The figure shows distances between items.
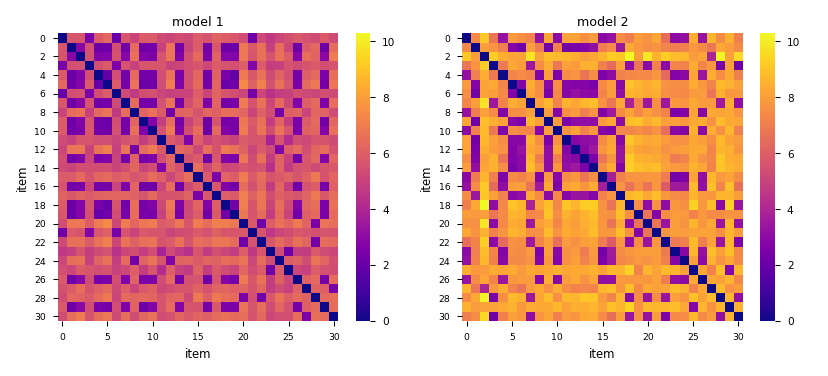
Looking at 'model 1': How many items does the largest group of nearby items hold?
13
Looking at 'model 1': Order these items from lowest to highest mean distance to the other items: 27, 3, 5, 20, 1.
1, 5, 3, 27, 20
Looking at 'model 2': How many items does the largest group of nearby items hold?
9
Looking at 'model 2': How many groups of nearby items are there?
6
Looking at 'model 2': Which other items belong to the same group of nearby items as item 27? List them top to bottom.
2
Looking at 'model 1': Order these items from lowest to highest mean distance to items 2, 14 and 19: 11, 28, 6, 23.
11, 23, 6, 28
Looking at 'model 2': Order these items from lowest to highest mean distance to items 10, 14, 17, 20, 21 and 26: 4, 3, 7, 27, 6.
4, 6, 3, 7, 27
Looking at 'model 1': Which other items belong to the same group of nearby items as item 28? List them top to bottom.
20, 22
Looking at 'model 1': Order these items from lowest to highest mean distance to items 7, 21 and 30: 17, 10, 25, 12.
10, 25, 12, 17
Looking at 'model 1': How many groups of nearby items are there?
8
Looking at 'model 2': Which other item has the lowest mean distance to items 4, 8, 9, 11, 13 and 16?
1
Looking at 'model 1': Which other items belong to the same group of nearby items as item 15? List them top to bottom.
17
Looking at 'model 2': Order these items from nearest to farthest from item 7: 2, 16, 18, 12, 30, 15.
30, 18, 16, 15, 12, 2
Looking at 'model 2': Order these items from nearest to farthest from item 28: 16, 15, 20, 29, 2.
20, 16, 15, 29, 2
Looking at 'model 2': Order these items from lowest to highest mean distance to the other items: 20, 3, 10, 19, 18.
10, 3, 20, 18, 19
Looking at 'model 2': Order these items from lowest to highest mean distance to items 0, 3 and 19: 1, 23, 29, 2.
23, 1, 29, 2
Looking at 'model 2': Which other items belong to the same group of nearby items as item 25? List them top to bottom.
29
